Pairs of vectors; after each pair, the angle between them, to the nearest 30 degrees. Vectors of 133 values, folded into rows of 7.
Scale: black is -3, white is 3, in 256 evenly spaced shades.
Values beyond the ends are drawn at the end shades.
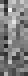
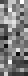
30 degrees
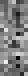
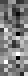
30 degrees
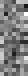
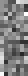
30 degrees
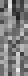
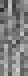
30 degrees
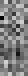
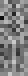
30 degrees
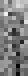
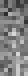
150 degrees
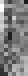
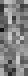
120 degrees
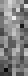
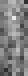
30 degrees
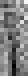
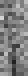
30 degrees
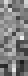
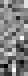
30 degrees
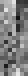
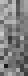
60 degrees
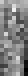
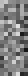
60 degrees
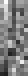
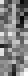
120 degrees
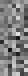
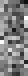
120 degrees
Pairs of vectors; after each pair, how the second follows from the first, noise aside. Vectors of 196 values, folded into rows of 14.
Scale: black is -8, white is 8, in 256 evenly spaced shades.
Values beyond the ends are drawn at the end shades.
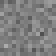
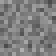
negated.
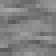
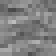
negated.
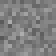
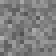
negated.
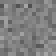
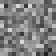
negated, scaled up.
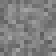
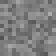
wrapped around.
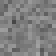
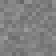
wrapped around, negated, shrunk.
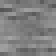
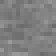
wrapped around, negated, shrunk.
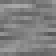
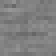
wrapped around, negated, shrunk.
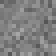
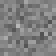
wrapped around.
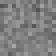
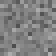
negated.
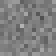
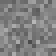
wrapped around.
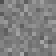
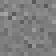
reversed, negated, partly zeroed.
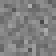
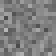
wrapped around.
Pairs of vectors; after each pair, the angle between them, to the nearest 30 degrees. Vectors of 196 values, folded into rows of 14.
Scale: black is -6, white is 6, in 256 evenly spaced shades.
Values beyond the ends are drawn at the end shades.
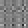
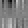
90 degrees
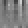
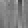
150 degrees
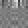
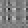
90 degrees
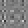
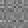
120 degrees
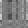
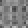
120 degrees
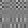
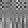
30 degrees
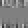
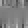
150 degrees
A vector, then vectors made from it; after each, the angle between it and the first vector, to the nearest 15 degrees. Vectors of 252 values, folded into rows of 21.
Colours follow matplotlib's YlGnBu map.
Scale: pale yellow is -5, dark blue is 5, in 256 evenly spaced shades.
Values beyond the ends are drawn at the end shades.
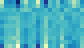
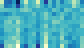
15 degrees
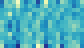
150 degrees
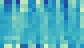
45 degrees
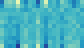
165 degrees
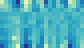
45 degrees
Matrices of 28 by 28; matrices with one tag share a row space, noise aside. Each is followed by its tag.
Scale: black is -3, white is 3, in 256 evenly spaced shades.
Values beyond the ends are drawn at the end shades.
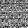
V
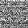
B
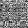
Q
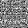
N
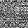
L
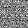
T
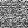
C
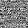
B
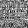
Q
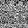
C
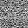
C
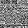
L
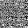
Q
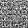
N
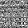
L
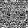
B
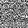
V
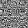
B
